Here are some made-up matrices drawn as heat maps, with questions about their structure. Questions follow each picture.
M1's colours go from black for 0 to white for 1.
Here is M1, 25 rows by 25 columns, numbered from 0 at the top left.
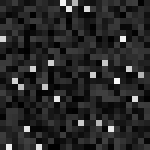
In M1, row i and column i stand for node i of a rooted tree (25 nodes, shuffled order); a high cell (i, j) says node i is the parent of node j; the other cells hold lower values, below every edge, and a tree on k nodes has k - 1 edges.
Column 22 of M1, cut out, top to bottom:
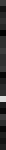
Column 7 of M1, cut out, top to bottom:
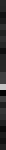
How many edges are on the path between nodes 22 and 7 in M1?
7
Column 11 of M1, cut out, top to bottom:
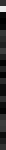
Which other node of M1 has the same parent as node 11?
14
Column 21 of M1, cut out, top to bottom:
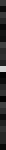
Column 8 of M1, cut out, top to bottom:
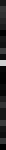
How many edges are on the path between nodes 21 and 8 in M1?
7
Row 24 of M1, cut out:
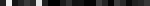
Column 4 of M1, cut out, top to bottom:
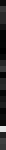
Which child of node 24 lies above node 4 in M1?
1
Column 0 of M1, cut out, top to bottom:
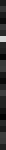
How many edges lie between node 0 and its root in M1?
2
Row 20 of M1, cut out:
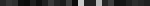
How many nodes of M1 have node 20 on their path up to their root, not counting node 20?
6
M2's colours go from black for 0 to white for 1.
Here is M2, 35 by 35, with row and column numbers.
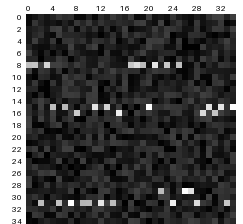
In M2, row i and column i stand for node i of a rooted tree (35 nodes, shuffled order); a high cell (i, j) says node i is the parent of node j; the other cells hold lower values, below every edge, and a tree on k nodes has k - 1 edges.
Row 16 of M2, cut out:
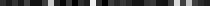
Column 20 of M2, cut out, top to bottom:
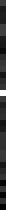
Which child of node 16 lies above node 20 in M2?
15
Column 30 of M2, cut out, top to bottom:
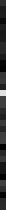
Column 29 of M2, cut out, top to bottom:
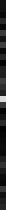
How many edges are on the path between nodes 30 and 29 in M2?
3
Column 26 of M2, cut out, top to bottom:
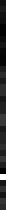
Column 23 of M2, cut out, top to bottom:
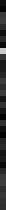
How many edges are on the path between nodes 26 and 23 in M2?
4
